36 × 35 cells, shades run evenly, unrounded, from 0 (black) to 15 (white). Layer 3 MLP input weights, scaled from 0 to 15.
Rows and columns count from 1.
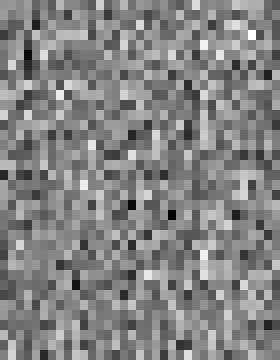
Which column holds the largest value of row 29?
31
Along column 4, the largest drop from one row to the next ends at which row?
10
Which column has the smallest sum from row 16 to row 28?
25
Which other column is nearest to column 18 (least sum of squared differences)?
13
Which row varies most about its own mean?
6
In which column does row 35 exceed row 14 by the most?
7
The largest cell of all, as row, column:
4, 32
